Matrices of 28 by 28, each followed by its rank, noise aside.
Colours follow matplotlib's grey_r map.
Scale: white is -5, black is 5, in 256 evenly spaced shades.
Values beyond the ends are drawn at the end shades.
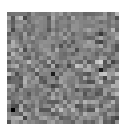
six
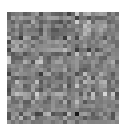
four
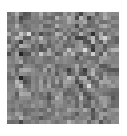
four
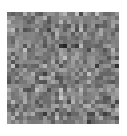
six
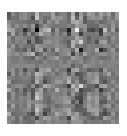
four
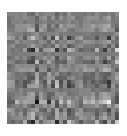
two
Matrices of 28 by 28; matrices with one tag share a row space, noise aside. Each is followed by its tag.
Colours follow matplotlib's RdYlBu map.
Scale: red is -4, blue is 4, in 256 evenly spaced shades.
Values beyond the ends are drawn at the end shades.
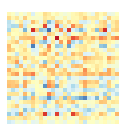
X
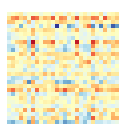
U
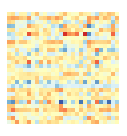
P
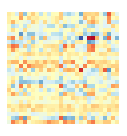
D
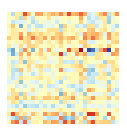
D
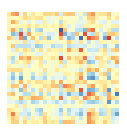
D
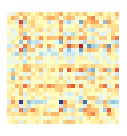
D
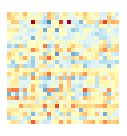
X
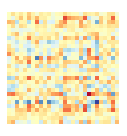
P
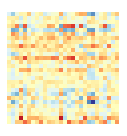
D
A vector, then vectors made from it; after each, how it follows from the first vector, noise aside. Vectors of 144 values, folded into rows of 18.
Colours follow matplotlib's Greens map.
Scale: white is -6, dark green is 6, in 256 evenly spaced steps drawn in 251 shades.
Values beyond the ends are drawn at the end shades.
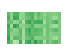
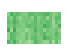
wrapped around, negated, shrunk.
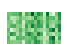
reversed, scaled up.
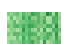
wrapped around, negated.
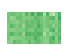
reversed, shrunk.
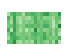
wrapped around, negated.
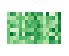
reversed, scaled up.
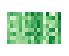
reversed, scaled up.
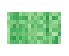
wrapped around.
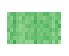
wrapped around, negated, shrunk.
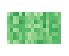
wrapped around, negated.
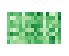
reversed, scaled up.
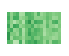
copied.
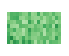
sign-scrambled.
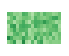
sign-scrambled.
